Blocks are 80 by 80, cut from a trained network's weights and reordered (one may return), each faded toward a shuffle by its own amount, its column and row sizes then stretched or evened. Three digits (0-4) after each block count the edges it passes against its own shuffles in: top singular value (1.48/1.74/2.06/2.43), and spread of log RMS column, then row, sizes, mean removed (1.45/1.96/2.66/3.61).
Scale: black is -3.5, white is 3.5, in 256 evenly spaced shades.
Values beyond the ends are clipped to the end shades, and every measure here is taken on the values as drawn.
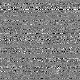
1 0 4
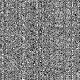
3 1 0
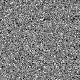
2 0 0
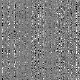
1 4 1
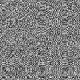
4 0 1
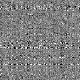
3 1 3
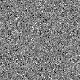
2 1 0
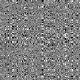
4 3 2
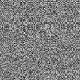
4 1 1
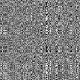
4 3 1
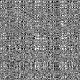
4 1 3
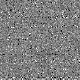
1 1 2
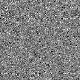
2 0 1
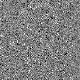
2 2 0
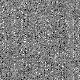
0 2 0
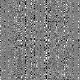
2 4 1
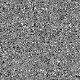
1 0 3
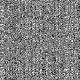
3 0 2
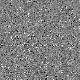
0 1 1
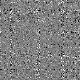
0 3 2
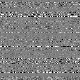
2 0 4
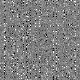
0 3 1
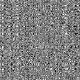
3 1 2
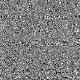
1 1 2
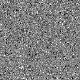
0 1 1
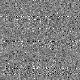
2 1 2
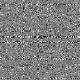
3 1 3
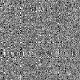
3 2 1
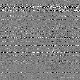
2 1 4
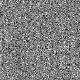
0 0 1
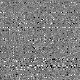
1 1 3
